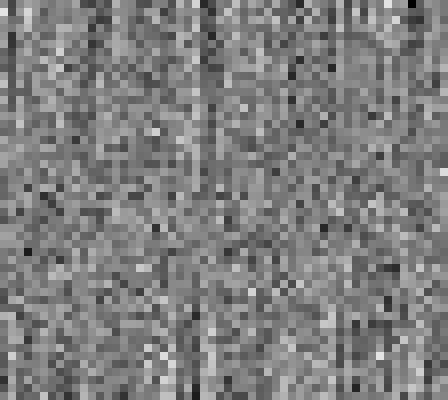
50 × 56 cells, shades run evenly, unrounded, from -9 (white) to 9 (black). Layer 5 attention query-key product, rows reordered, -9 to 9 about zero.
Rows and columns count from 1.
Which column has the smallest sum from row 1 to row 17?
25
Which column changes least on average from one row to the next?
5
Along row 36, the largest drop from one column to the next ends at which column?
38
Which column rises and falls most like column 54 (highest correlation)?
3
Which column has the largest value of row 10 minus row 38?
21
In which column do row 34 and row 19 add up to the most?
50
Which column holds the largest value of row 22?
35
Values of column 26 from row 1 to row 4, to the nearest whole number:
6 2 3 4
